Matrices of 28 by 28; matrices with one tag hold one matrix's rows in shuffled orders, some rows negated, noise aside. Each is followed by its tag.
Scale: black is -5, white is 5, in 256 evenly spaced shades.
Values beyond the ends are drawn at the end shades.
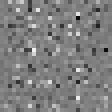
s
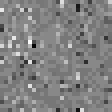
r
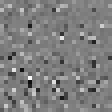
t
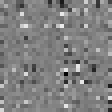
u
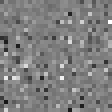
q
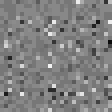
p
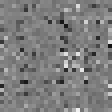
u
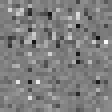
s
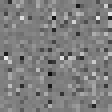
p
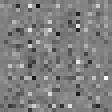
s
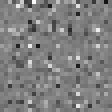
s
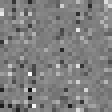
r
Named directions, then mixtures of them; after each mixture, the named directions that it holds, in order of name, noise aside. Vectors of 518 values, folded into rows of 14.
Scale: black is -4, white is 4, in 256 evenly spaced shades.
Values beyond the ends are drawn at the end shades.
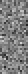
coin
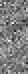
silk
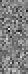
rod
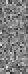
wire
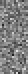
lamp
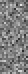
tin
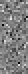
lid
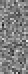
lamp.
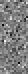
lid.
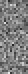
silk, tin, wire.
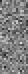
coin, rod.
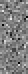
lid.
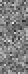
silk.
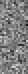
coin, lamp, tin.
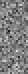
lamp, rod, tin.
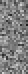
coin, lamp, tin.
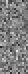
lamp, tin, wire.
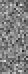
tin.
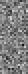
coin, lid, rod.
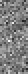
silk.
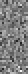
coin, tin, wire.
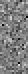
lid.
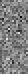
rod.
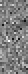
lid, silk, tin.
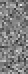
lamp, tin.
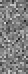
silk, tin.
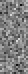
tin.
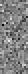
lid, silk.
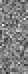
lid, rod, wire.
